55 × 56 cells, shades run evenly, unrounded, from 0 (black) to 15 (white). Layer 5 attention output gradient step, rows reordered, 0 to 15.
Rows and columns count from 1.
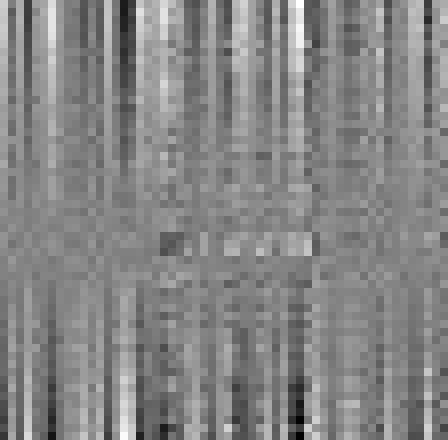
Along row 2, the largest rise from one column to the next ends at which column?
18
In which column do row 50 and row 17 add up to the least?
56
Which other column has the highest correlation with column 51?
55
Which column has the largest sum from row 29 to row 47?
16
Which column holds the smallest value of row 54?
21
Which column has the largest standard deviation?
38
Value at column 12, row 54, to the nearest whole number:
9
